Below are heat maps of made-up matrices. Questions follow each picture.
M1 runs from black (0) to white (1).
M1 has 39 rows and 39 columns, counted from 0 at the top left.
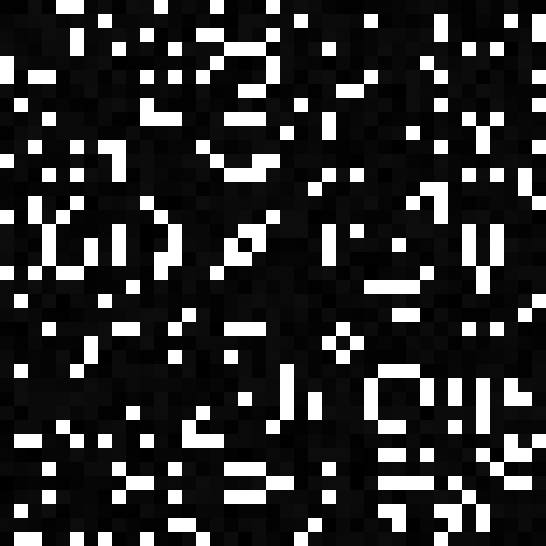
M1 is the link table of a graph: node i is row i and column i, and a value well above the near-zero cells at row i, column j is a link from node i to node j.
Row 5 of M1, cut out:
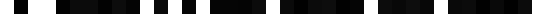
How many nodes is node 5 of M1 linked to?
10
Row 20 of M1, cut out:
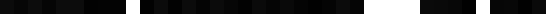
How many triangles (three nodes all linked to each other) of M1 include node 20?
8
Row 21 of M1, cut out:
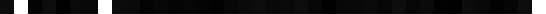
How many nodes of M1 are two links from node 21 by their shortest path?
7
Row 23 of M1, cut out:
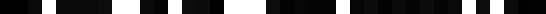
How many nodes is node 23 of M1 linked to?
10
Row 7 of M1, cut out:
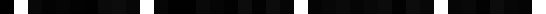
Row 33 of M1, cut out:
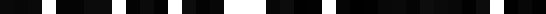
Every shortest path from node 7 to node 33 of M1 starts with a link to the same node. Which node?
node 10
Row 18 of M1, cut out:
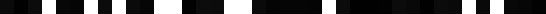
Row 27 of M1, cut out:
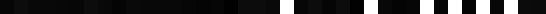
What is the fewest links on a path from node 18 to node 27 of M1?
4
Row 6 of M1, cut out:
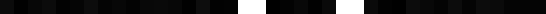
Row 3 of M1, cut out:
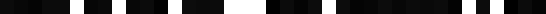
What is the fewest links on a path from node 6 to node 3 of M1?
2
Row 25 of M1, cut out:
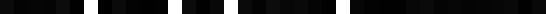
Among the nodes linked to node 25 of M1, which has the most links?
node 12
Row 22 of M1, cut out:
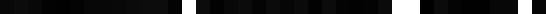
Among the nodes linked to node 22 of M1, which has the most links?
node 28
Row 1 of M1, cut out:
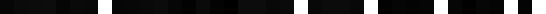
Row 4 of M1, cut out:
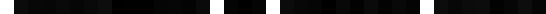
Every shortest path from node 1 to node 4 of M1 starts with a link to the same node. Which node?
node 31
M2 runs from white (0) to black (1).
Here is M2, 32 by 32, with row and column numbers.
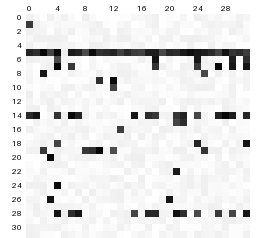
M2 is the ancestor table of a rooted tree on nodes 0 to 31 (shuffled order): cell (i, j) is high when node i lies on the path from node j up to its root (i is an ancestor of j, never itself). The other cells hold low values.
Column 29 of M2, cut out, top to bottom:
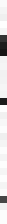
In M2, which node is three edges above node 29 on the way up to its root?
28
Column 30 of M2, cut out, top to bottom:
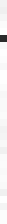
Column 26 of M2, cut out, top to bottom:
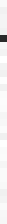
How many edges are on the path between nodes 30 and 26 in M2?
2
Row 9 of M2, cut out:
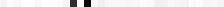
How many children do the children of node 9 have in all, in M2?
1
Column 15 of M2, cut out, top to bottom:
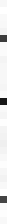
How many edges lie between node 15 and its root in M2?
3
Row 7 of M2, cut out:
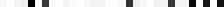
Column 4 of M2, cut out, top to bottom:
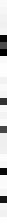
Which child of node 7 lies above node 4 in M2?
6
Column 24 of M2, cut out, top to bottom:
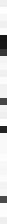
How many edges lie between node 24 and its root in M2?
6
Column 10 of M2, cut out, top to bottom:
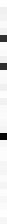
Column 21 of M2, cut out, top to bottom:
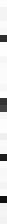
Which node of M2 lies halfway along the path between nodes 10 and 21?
14
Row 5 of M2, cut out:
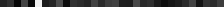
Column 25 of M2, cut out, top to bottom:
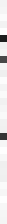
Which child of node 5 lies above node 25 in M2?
19
